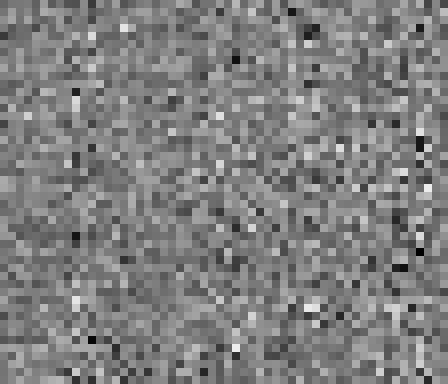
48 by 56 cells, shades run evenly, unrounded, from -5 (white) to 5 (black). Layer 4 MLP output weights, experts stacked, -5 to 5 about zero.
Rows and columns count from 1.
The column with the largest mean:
26
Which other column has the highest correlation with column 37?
28
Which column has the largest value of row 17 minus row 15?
4
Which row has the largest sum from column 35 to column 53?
23
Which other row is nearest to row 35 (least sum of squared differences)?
3
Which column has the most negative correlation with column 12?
15
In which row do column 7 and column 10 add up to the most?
30
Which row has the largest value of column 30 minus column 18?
8
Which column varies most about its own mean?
53
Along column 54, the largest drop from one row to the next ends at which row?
24
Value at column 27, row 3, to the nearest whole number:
-1
